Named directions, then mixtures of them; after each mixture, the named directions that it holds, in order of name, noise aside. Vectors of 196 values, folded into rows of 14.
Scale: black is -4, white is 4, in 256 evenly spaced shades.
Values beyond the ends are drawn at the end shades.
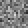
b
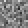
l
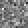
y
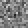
b, l.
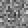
b.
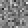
b, y.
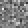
l, y.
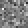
y.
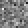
y.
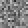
b, y.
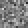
y.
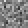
l.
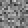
b, y.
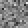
y.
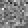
y.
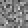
l.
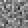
l.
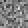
l.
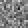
l.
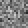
b.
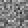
b, l.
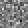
l, y.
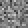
b, y.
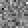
b, y.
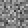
b, l.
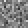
l.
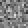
b, l.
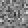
b.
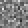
l, y.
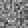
b, l.
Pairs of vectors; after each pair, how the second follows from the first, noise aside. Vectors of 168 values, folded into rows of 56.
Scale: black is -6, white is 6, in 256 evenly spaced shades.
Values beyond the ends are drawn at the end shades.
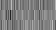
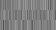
wrapped around, shrunk.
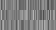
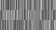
wrapped around.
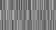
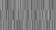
negated, shrunk.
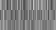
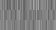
shrunk.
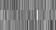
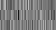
reversed, negated.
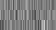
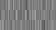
negated, shrunk.
